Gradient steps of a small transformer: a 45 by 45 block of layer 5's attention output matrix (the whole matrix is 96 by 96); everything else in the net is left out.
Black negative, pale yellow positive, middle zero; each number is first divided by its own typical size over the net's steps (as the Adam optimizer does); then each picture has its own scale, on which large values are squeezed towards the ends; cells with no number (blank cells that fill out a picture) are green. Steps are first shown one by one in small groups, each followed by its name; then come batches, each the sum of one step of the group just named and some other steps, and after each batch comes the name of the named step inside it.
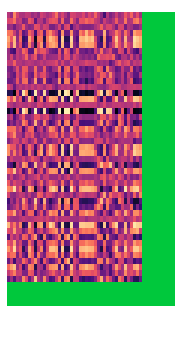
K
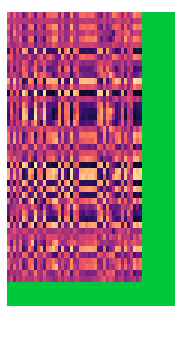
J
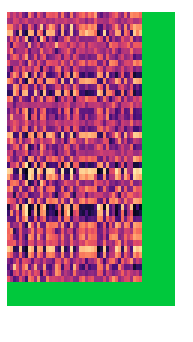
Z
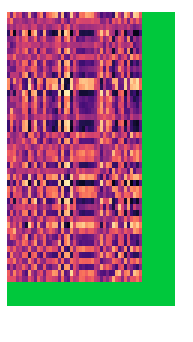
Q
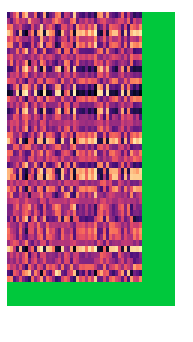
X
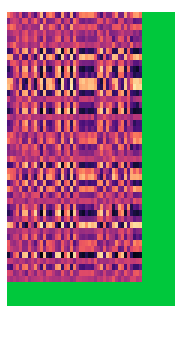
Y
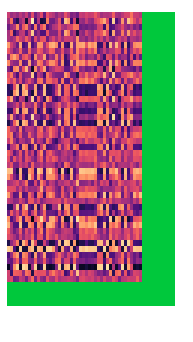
Z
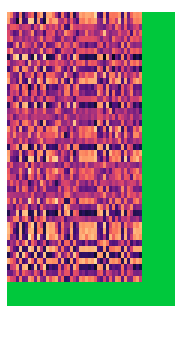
Z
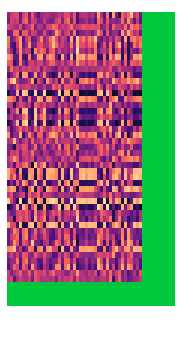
J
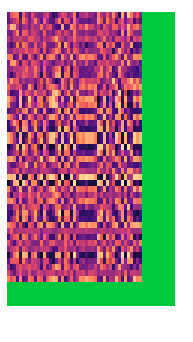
Y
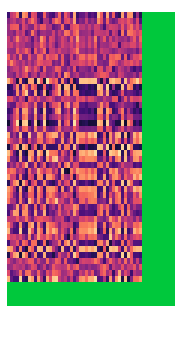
X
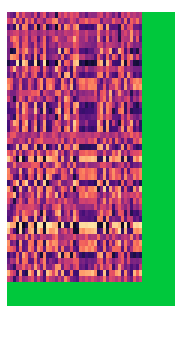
Y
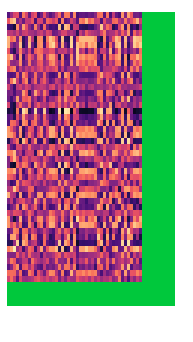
K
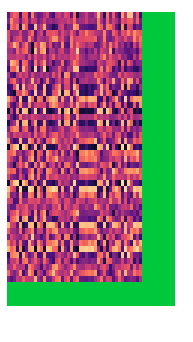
K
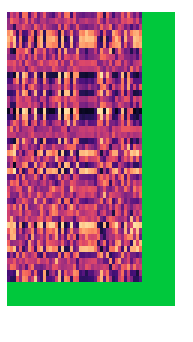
K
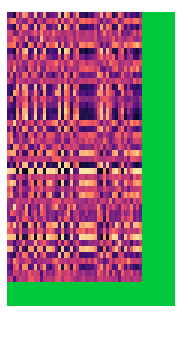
Z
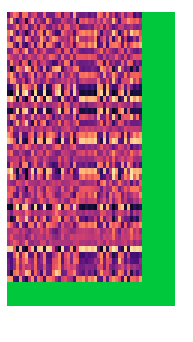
X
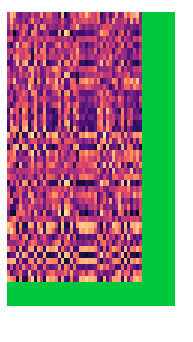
Q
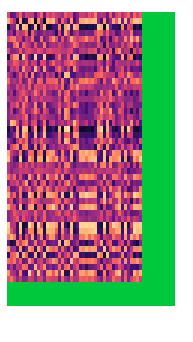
Q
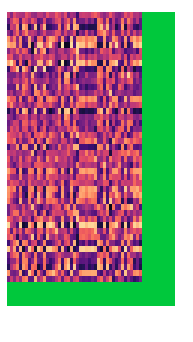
K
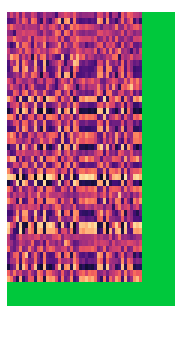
Y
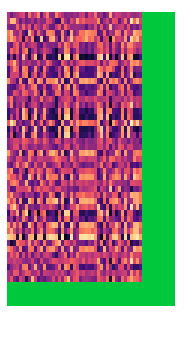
Z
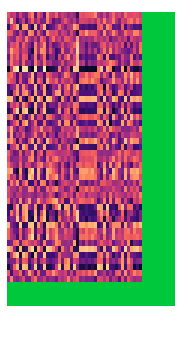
Z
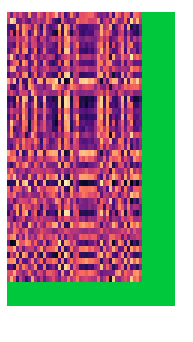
Q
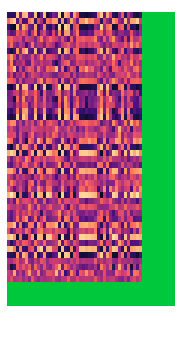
X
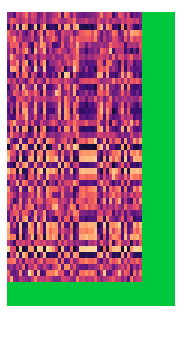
X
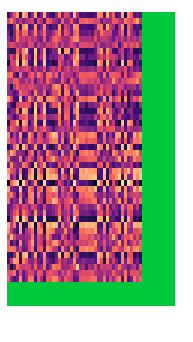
J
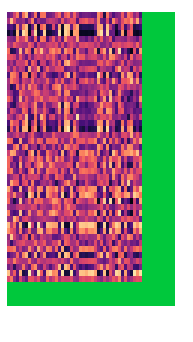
Q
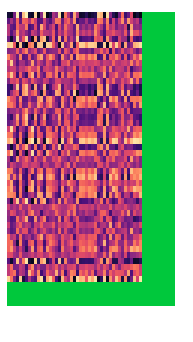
X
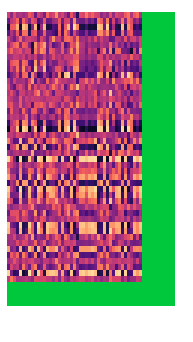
Q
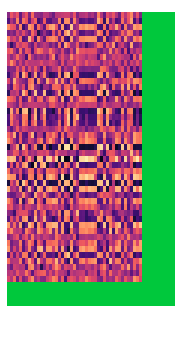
J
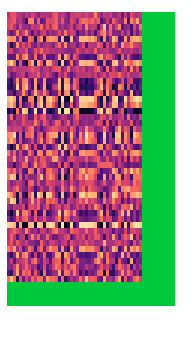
K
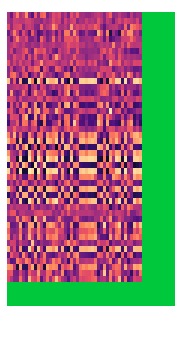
J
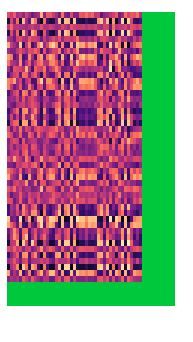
Y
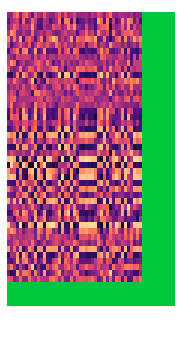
J
